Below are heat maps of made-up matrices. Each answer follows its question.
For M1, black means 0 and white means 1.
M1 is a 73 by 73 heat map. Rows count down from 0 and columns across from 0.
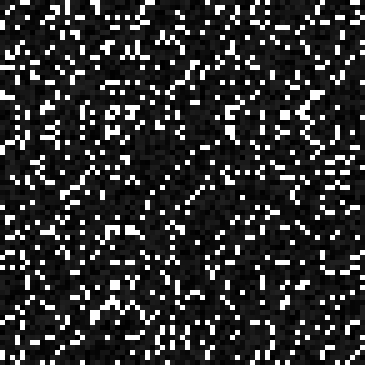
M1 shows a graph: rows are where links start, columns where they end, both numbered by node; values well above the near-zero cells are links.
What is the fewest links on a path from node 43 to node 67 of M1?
3
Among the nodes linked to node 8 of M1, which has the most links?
node 21
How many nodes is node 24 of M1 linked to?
5
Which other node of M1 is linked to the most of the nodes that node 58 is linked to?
node 20
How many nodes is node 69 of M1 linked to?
9
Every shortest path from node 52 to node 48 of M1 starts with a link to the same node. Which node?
node 35
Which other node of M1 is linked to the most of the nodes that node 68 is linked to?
node 15
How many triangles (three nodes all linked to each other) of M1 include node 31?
7
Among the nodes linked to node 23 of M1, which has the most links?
node 16
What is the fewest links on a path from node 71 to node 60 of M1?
2
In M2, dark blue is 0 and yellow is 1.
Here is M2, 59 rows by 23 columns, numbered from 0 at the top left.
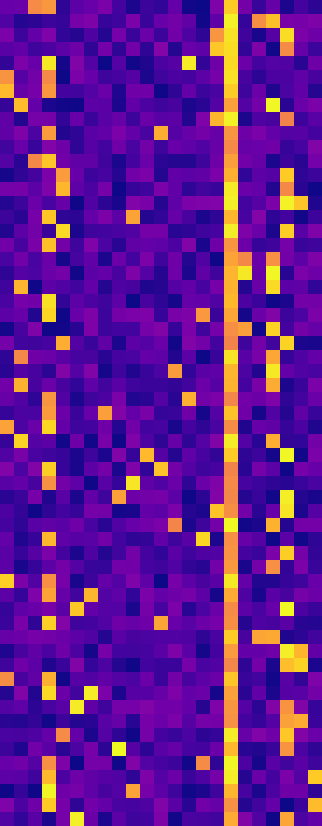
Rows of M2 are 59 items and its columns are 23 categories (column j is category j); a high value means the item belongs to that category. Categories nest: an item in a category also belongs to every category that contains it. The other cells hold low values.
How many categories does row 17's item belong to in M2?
2
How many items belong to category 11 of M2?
3
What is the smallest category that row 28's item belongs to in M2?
13
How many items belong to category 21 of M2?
4
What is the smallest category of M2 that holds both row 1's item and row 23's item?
19
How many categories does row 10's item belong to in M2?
1
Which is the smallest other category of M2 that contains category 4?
20
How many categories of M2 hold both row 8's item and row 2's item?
3
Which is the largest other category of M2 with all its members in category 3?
0
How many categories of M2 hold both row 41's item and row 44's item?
2
